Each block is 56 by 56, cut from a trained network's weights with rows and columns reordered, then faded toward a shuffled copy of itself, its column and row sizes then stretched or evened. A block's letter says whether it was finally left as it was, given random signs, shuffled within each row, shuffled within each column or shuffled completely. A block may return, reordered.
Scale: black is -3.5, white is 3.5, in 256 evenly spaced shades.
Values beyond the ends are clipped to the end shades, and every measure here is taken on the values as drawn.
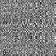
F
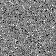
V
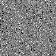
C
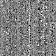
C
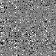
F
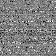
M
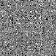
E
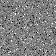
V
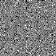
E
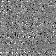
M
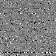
M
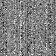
C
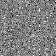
C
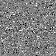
M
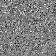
M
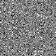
E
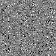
C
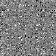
E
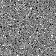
V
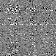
E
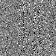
C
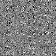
E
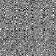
F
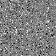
C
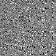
E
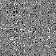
E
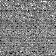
M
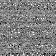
M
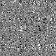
E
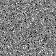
V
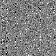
C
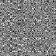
F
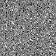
C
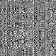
F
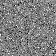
V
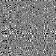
F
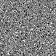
V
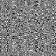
F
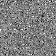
M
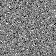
V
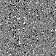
C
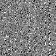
C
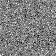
V
